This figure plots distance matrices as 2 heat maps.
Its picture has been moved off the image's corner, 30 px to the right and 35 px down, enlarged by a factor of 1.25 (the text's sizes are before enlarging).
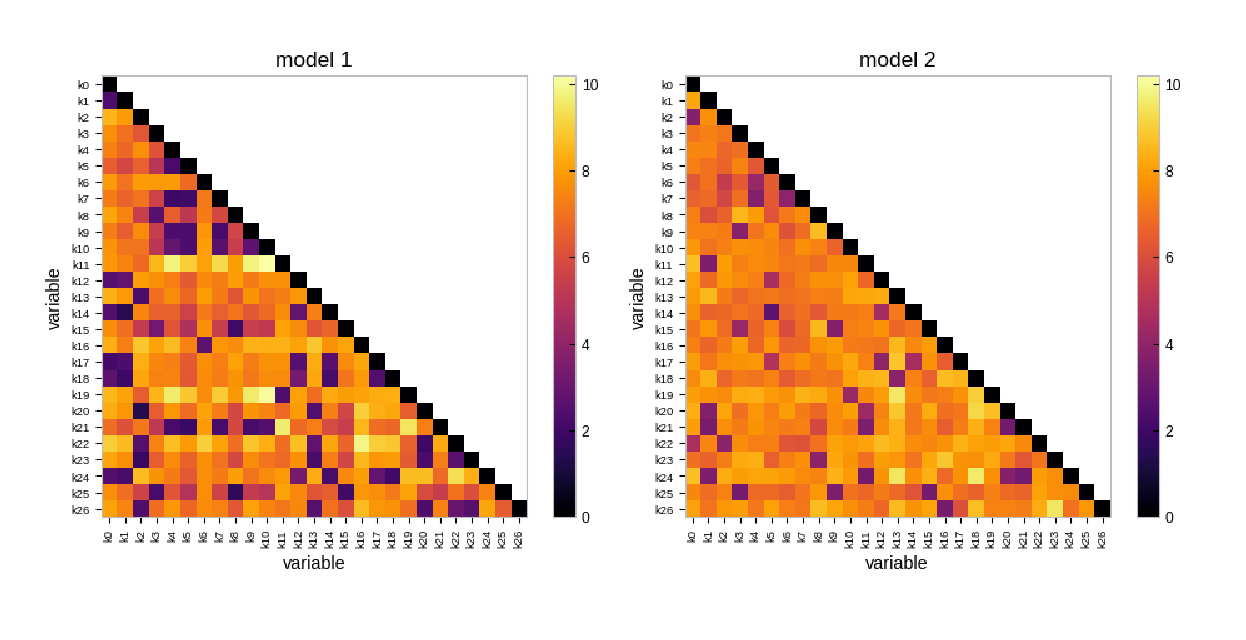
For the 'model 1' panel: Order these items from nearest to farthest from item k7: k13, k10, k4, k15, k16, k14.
k4, k10, k15, k14, k13, k16
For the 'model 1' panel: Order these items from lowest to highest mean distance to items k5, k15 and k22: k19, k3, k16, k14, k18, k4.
k3, k4, k14, k18, k19, k16
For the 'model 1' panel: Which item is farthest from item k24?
k22
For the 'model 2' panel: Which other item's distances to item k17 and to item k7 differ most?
k4
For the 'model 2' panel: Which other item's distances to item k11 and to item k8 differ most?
k24
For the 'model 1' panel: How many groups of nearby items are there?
6
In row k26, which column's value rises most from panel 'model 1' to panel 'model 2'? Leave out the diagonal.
k23
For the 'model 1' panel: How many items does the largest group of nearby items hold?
7
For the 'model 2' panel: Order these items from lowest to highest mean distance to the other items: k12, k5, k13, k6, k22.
k6, k5, k12, k22, k13
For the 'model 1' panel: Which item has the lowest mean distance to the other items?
k5
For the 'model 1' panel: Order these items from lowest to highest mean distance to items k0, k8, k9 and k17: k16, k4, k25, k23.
k25, k4, k23, k16
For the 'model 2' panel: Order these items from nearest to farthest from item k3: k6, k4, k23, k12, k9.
k9, k6, k4, k12, k23
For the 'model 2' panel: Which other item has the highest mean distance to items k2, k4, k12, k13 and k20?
k19
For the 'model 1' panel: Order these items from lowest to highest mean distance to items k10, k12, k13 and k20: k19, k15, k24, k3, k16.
k15, k3, k24, k19, k16
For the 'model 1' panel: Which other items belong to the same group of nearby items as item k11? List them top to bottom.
k19
